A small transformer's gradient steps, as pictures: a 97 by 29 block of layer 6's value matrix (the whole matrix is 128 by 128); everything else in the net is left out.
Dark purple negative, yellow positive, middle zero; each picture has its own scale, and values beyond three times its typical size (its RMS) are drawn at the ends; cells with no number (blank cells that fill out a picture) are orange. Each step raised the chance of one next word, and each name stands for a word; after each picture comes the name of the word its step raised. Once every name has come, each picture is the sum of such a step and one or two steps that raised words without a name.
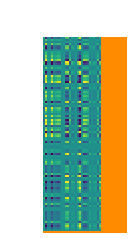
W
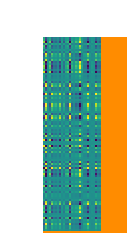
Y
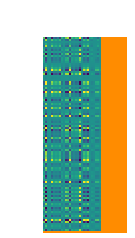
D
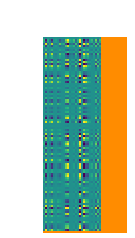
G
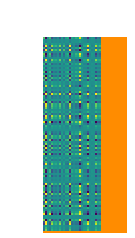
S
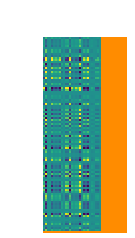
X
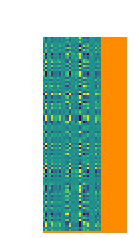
S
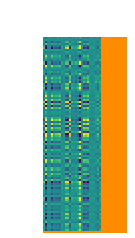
W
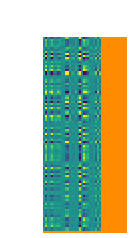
D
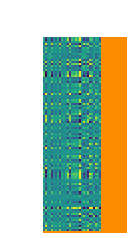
G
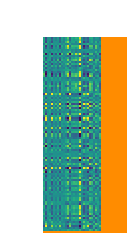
Y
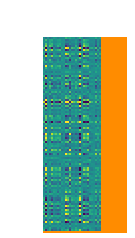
S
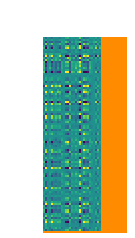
Y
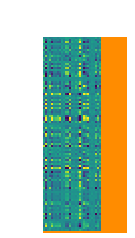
Y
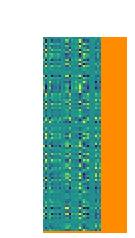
G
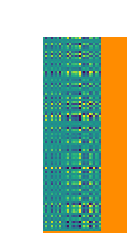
Y
